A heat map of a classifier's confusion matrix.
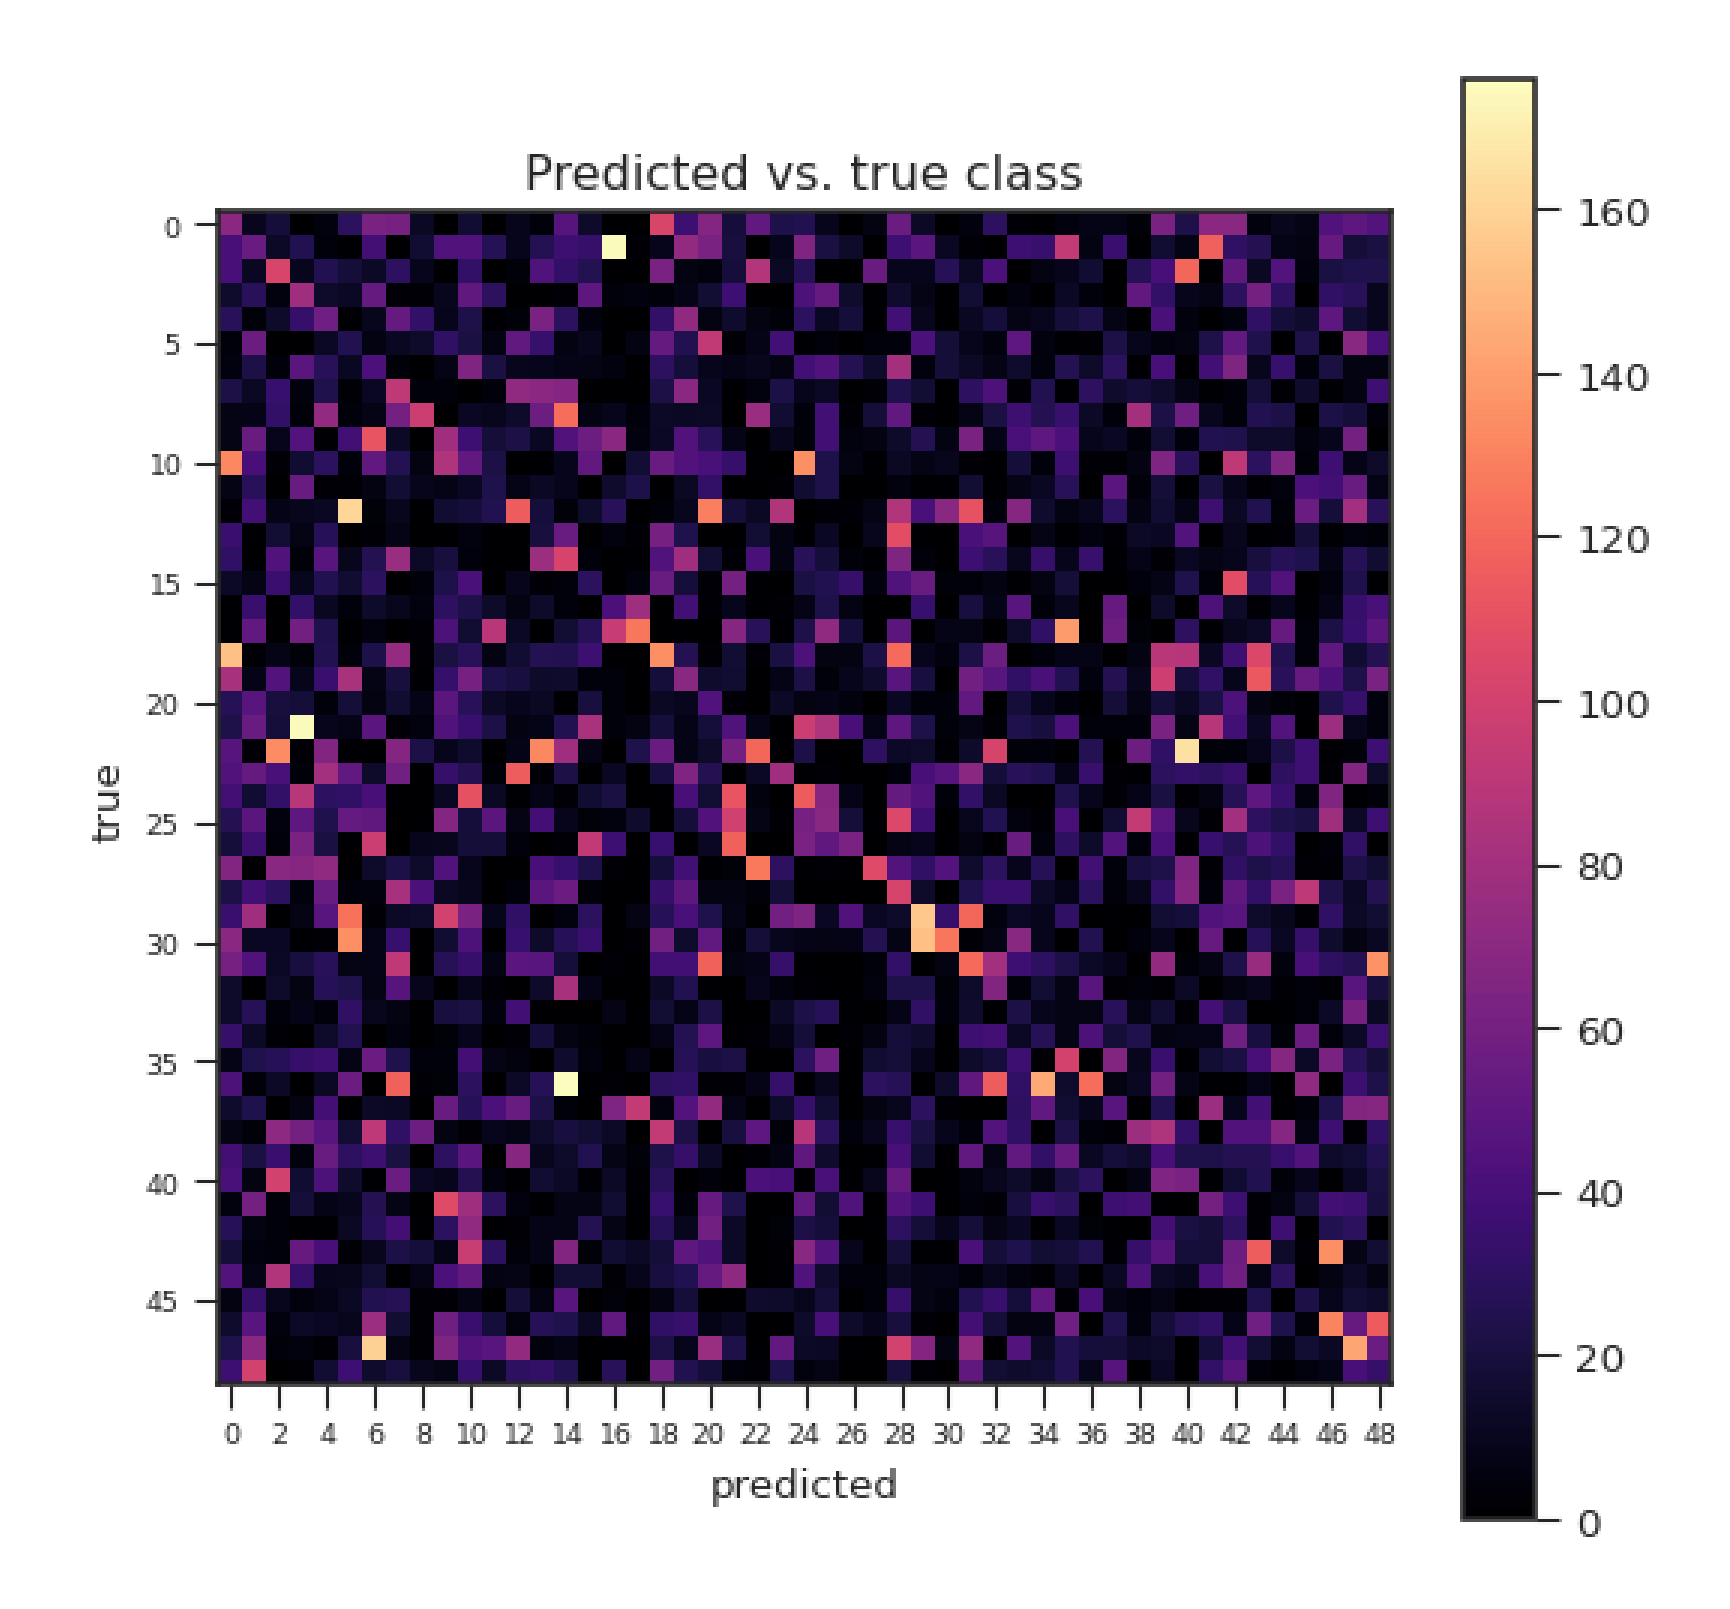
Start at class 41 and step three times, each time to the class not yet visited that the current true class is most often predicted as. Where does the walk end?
28
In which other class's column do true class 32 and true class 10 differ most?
24
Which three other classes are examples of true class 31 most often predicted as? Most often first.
48, 20, 7
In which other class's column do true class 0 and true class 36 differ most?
34
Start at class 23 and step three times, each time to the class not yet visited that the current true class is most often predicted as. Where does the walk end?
20
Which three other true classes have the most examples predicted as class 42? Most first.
15, 10, 25
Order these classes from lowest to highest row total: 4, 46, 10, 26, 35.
4, 35, 26, 46, 10
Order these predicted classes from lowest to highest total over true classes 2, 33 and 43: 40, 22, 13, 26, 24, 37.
26, 37, 13, 22, 24, 40
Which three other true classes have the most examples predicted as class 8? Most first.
38, 28, 4
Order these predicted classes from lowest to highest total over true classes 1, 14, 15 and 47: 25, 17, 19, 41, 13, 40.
17, 40, 25, 13, 41, 19
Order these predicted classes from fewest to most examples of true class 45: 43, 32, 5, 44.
44, 5, 43, 32
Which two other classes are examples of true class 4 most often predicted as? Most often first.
19, 13
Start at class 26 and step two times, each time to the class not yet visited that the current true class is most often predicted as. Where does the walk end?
3
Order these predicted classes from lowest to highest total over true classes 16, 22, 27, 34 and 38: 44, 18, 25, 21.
25, 21, 44, 18
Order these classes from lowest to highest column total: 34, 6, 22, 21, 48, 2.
22, 34, 21, 2, 48, 6
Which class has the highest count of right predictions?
29
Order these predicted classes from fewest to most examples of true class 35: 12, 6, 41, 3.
12, 41, 3, 6
